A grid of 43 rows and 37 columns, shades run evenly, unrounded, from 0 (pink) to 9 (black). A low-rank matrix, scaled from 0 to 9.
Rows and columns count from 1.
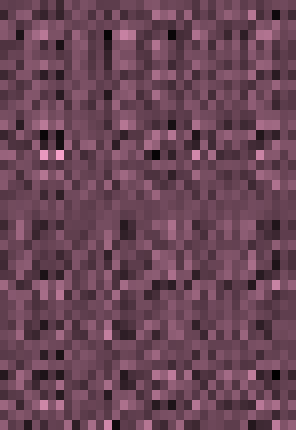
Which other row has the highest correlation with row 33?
28
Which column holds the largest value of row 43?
15
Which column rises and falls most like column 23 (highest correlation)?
14
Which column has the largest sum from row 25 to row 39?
16
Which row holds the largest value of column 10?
43
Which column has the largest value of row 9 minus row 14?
22
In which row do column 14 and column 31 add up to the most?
4
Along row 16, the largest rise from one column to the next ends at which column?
9
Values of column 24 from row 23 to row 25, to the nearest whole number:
4 4 6
